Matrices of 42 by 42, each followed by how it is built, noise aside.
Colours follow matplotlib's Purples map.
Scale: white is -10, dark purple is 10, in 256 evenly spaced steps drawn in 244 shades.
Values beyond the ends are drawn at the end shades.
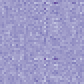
low rank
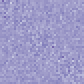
block diagonal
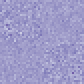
block diagonal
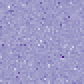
sparse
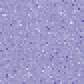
sparse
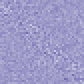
banded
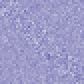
banded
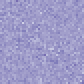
block diagonal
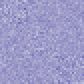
block diagonal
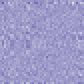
low rank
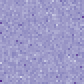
sparse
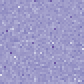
sparse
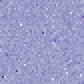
sparse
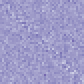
banded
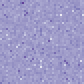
sparse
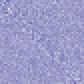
banded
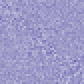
block diagonal
